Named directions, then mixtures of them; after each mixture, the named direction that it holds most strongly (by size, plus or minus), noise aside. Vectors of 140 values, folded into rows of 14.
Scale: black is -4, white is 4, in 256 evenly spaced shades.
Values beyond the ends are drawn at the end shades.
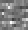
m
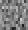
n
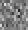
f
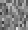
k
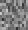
k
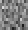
n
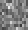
k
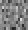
n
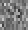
f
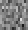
n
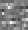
m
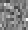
f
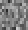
n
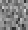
n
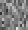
k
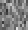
k
